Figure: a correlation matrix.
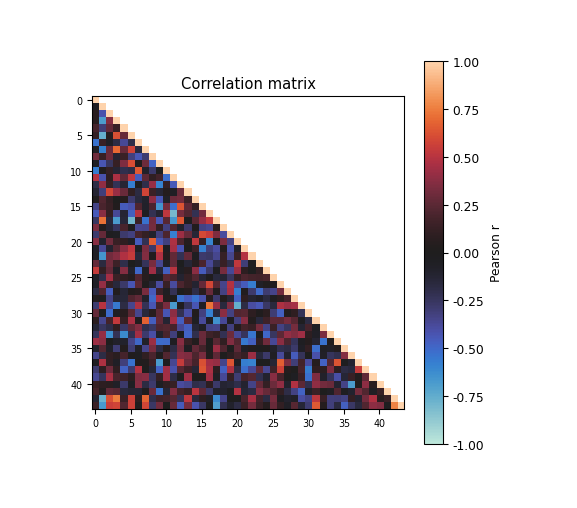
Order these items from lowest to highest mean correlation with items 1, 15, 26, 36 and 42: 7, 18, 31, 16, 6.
18, 31, 7, 6, 16
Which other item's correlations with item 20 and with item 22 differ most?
9
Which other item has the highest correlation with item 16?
29
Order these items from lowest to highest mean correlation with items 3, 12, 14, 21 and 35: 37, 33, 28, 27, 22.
28, 33, 27, 37, 22
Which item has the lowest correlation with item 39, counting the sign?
30
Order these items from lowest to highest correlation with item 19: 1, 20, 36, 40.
20, 40, 36, 1
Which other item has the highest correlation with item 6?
10
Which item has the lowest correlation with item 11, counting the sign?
16
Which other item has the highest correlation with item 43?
42
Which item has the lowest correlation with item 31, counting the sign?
17
